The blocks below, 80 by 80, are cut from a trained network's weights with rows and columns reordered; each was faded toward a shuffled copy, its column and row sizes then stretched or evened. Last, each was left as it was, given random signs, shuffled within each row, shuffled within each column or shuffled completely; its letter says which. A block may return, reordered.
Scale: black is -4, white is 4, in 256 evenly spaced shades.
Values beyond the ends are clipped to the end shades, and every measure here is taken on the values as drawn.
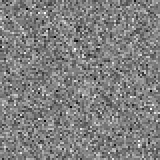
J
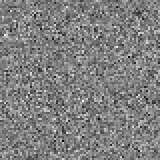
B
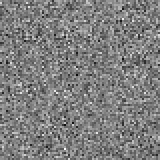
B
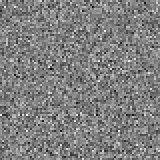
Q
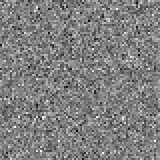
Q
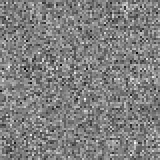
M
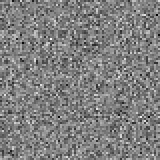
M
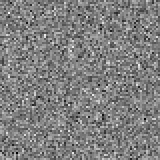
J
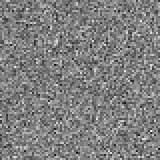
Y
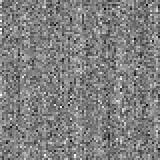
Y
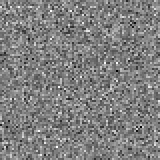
Q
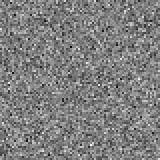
J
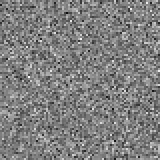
Y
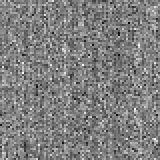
Y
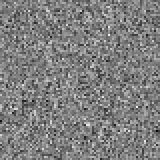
B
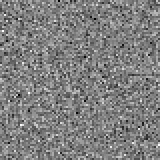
J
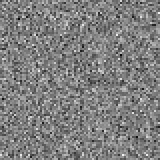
M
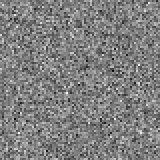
J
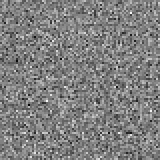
B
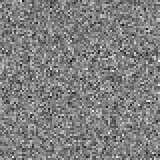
Y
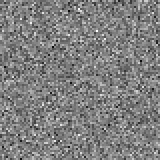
J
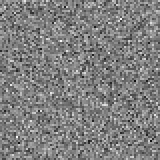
J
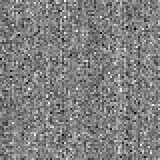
Y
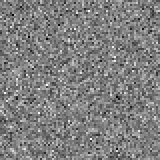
J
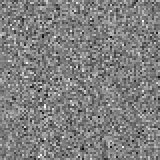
Y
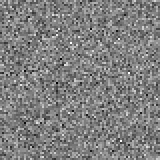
J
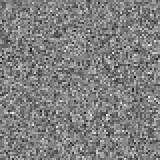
Q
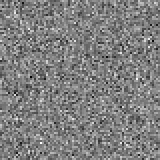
M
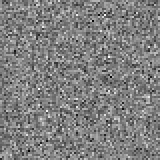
Y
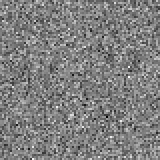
J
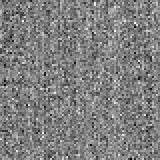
Y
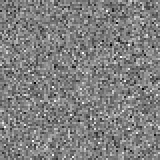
J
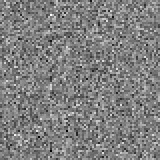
Y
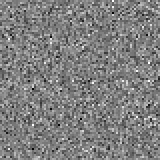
B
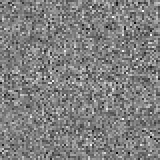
M
